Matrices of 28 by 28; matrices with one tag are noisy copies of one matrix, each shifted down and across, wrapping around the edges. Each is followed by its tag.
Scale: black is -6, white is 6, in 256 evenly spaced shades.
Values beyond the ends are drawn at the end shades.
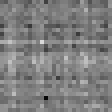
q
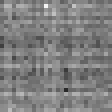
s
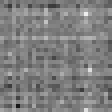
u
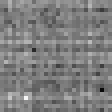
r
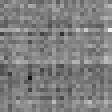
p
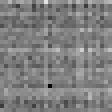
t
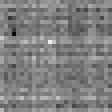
r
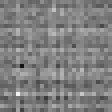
t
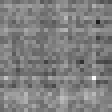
q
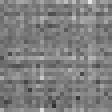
r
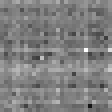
q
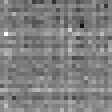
r
